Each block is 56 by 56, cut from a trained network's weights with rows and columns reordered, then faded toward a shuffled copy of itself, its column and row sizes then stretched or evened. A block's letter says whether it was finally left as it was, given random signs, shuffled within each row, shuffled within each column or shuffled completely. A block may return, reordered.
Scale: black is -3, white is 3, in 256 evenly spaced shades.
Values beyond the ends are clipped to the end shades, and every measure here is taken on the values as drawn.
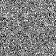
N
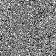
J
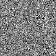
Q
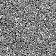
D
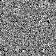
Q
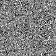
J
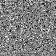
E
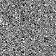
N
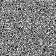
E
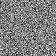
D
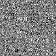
N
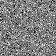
D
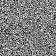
J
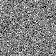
D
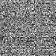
N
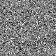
Q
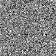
Q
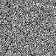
Q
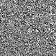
Q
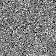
D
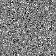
J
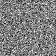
D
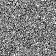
D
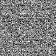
N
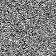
J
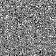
Q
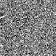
N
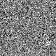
E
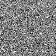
Q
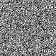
E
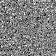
D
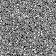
D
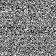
E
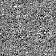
Q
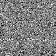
E
